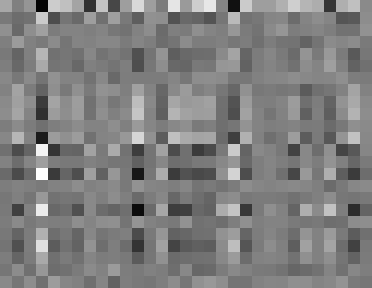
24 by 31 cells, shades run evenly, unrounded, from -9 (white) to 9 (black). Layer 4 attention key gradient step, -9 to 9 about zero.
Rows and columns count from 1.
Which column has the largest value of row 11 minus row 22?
4
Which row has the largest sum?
15
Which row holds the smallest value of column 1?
1
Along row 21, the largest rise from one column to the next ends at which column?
5
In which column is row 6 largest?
12
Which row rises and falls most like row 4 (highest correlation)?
8
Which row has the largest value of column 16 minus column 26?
18
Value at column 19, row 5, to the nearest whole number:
-1
